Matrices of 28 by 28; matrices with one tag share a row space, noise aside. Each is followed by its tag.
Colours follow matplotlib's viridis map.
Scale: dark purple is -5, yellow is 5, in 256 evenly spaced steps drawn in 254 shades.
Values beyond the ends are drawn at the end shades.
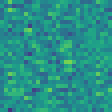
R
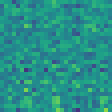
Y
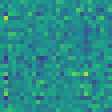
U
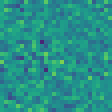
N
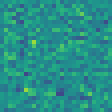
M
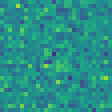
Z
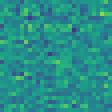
Z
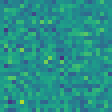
M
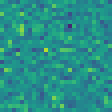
N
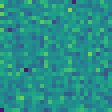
N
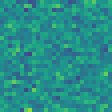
Y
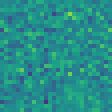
N
